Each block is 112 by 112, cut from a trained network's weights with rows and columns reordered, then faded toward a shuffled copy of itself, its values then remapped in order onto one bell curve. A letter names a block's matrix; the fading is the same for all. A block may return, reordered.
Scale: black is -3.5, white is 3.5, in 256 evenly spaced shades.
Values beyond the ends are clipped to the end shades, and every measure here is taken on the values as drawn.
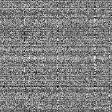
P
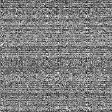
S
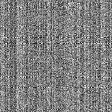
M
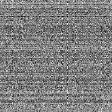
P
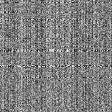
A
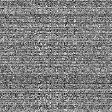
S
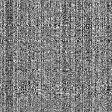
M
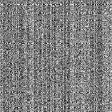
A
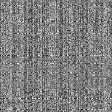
A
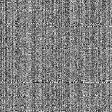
A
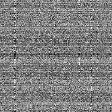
S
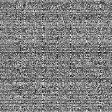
P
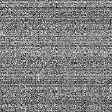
P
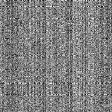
M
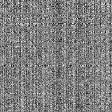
M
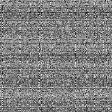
P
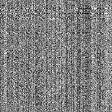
M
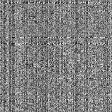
M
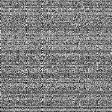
S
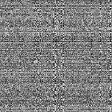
P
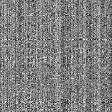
A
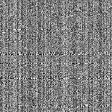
M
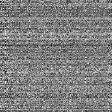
P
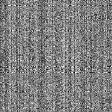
M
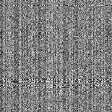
A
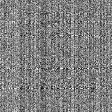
M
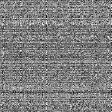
S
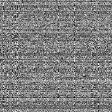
P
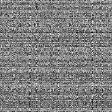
P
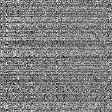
P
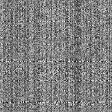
A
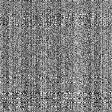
A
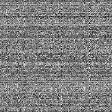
P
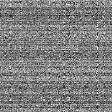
S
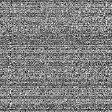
S
